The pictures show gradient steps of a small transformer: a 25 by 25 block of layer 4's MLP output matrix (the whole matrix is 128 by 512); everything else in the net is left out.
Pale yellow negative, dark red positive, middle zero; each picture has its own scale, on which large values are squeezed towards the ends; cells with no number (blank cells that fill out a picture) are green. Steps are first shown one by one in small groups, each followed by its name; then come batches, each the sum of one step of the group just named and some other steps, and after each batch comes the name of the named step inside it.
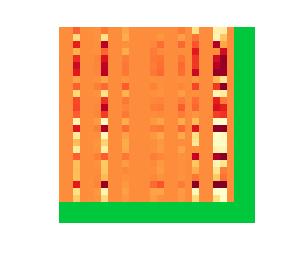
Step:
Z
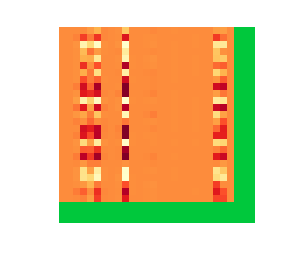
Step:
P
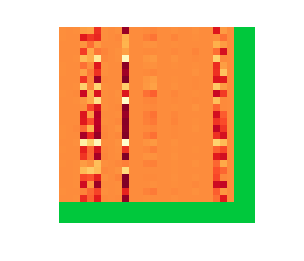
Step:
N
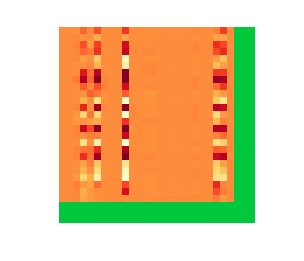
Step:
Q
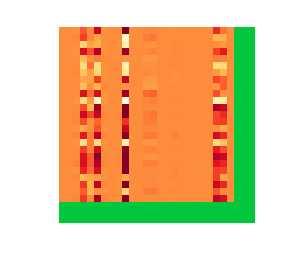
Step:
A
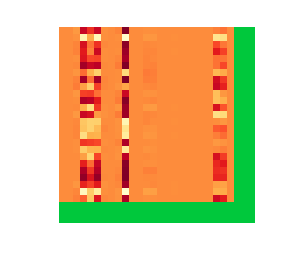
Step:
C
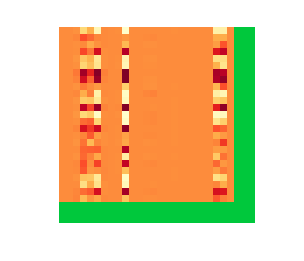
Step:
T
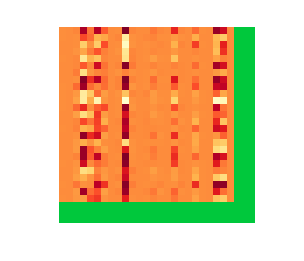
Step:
N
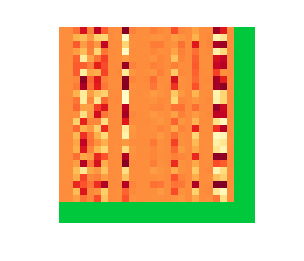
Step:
Z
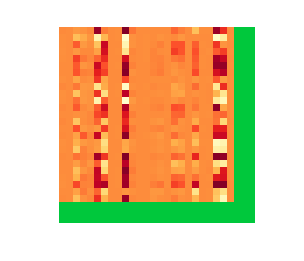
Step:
Z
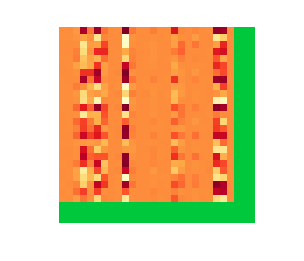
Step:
T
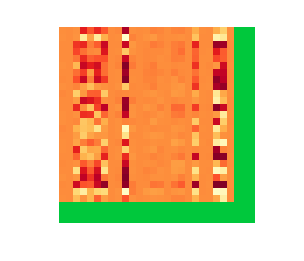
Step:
C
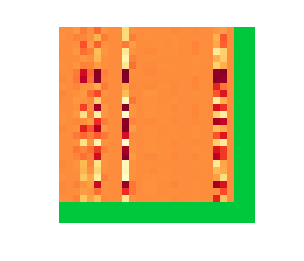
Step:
Q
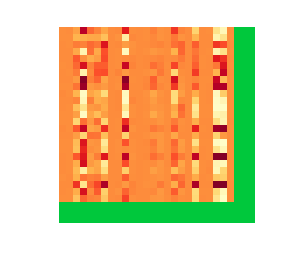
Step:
Z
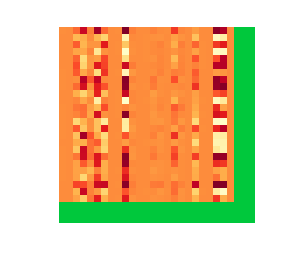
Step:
Z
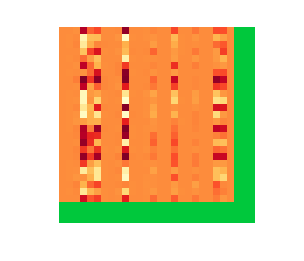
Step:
Q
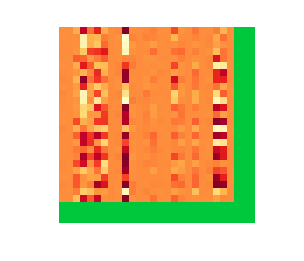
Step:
A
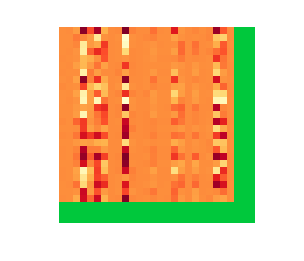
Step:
A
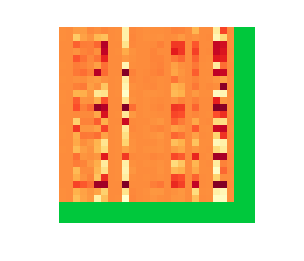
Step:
Z
